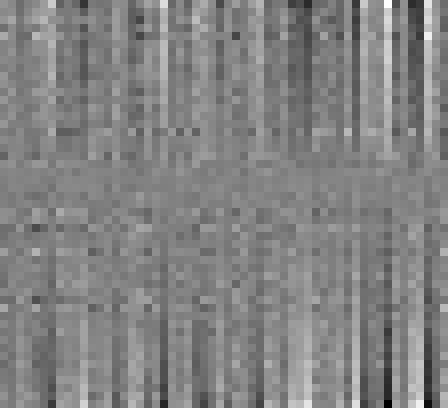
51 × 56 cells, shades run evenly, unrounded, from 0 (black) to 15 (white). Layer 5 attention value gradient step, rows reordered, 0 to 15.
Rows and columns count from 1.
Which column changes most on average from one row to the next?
5
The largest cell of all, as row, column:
1, 49
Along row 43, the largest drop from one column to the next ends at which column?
54
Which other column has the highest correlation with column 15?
55
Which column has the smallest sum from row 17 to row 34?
4
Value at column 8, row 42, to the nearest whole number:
9
